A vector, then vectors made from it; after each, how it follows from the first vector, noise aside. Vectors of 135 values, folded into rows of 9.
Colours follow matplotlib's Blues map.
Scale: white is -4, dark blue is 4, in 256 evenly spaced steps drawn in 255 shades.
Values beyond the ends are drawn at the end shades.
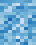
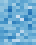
wrapped around, partly zeroed.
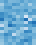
wrapped around, partly zeroed.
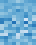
wrapped around, partly zeroed.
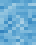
shrunk.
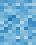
shrunk.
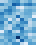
negated.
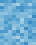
shrunk.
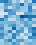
wrapped around.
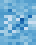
negated, partly zeroed.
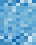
wrapped around, partly zeroed.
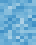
shrunk.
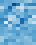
negated, partly zeroed.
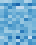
negated, partly zeroed.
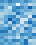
copied.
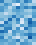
copied.
